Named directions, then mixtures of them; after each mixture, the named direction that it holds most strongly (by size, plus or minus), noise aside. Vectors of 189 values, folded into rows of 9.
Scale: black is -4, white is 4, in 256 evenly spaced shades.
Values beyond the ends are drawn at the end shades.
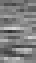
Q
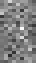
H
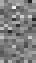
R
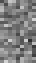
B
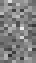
H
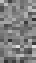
B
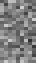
B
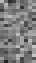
B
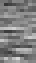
Q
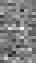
H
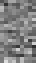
B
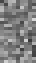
B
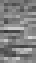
Q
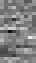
Q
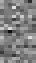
R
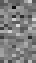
R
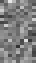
B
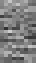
Q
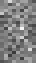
H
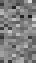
R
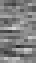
Q
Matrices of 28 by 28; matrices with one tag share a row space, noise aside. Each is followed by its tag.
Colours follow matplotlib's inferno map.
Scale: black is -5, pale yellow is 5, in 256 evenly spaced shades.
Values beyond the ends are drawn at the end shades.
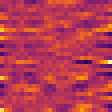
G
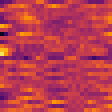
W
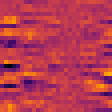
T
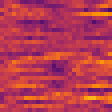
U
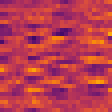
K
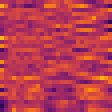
G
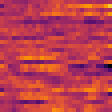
U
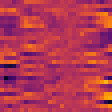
T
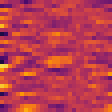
W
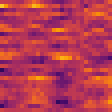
K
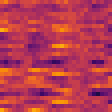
K
